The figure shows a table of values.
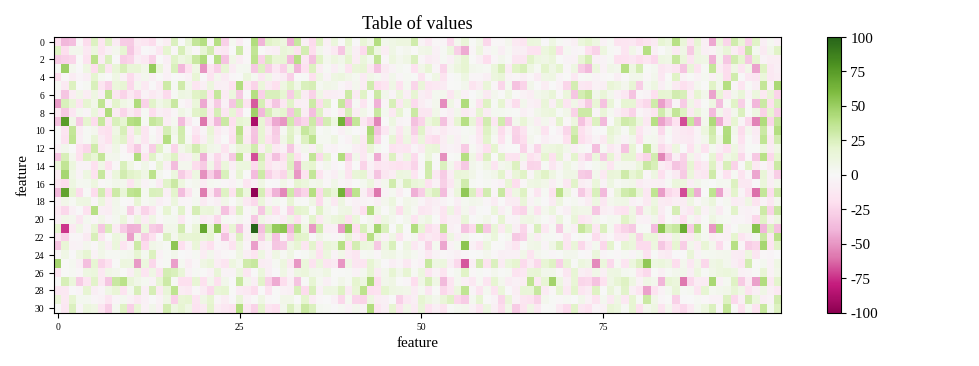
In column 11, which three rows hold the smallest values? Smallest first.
25, 21, 12
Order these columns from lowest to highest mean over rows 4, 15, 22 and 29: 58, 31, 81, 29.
31, 29, 58, 81
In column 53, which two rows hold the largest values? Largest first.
21, 14
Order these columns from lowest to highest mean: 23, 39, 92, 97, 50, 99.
23, 50, 92, 39, 99, 97
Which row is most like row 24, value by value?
18
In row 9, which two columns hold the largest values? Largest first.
1, 39
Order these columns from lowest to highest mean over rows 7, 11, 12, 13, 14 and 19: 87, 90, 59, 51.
87, 51, 59, 90
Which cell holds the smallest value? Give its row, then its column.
17, 27
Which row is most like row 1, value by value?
29
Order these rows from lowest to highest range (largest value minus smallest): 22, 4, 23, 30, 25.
4, 30, 22, 23, 25
